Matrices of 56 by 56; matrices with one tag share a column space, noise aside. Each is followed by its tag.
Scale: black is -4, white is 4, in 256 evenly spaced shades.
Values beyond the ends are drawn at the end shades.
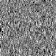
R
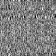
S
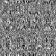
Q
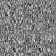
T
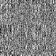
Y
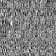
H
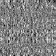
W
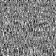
R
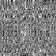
S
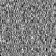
T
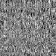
H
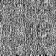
Y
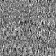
R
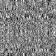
S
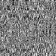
S
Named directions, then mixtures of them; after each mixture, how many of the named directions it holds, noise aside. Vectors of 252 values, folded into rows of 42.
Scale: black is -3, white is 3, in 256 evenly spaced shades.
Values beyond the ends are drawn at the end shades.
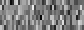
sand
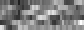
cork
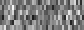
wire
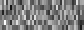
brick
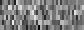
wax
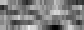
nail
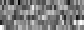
three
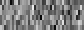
one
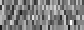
three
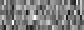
three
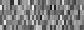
two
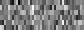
four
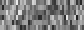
four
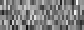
two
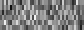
one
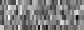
three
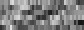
one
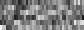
two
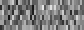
four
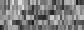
two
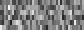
four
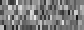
two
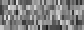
three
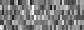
four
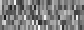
two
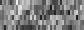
four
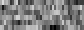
two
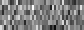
four
